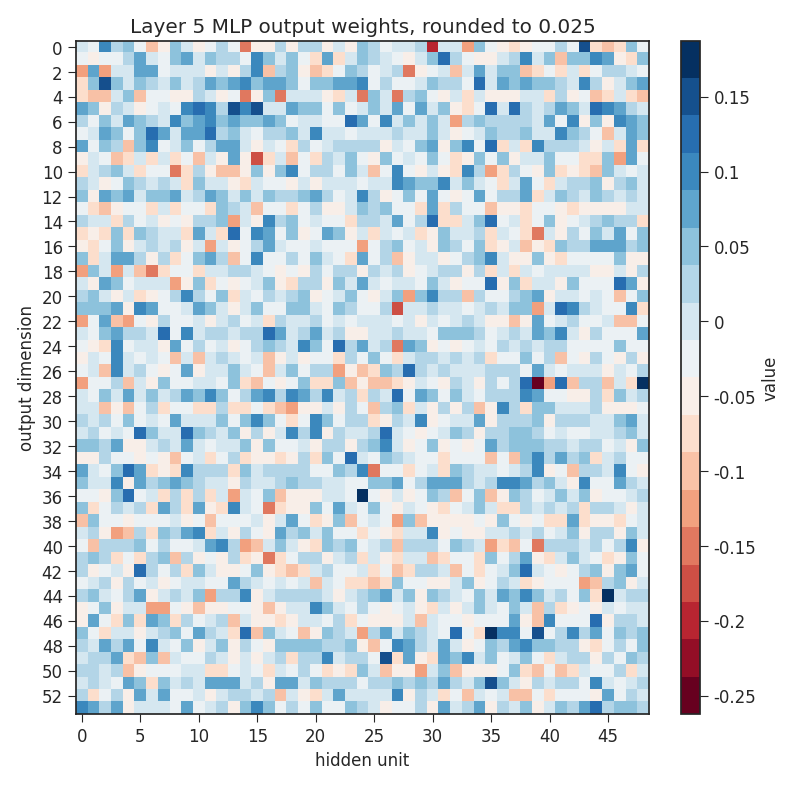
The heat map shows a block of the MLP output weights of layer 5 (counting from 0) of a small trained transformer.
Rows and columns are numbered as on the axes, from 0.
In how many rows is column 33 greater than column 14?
19
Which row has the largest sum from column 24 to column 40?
35
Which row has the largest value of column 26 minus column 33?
32
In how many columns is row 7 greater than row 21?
22
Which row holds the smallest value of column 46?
9
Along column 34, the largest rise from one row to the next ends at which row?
30
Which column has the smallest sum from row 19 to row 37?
45
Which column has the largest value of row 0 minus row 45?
43
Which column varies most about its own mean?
39
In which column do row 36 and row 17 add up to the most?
24
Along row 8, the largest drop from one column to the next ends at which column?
36
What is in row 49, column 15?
-0.05
